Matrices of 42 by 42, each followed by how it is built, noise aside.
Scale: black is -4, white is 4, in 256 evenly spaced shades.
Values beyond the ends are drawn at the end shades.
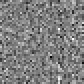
uneven columns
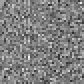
repeating rows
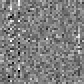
uneven columns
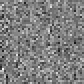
uneven columns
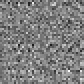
low rank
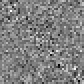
banded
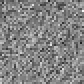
Hankel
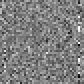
uneven columns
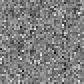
uneven columns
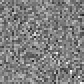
banded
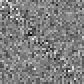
banded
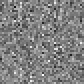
uneven columns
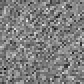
Hankel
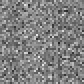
repeating rows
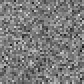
Hankel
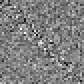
banded
